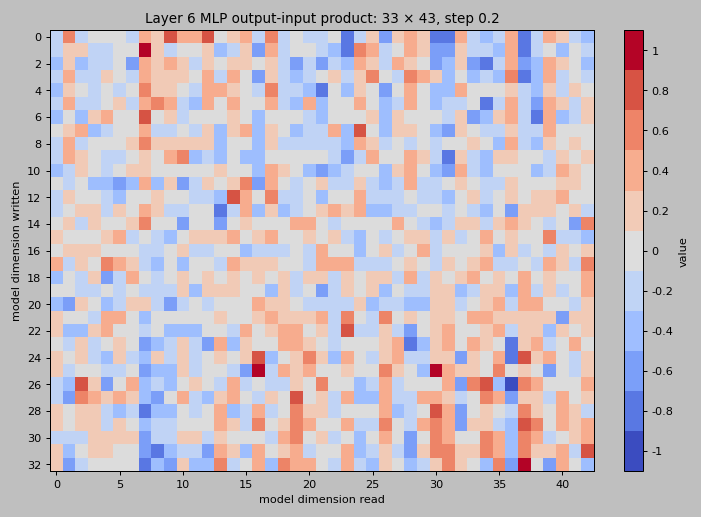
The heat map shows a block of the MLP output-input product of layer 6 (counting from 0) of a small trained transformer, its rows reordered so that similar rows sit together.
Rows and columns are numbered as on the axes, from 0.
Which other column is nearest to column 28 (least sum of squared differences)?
12
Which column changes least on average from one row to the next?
18
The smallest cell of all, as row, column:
26, 36
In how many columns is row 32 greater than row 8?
16
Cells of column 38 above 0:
13
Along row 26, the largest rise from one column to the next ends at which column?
37
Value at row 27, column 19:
0.8
